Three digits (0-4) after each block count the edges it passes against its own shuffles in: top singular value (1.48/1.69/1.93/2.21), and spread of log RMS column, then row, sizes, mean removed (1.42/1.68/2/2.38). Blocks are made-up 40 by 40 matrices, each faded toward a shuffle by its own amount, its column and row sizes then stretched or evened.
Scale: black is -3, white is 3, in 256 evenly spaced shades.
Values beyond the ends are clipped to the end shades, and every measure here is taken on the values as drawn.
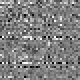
2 1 4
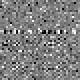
3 0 3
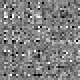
2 2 3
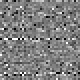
3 0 4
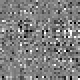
2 3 4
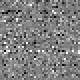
0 0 4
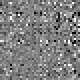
0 4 3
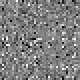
1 2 1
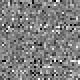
0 0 3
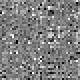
1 3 2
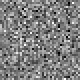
1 1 0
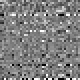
3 1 4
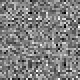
2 1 1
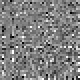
0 4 2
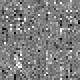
0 3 0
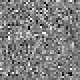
0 3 2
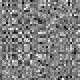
4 1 1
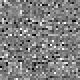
2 0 2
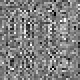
3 3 1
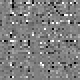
1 2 4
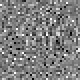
3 0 0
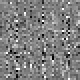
0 4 1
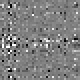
3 4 4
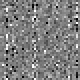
2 4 0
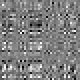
4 3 4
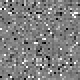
1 0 1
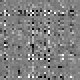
3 4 4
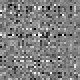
3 4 3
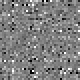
0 2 3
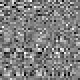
4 0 3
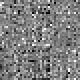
2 3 1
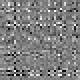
4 3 4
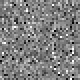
0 2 1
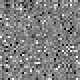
2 0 0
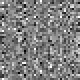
3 4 0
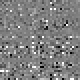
1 1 4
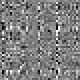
4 4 1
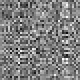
4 3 3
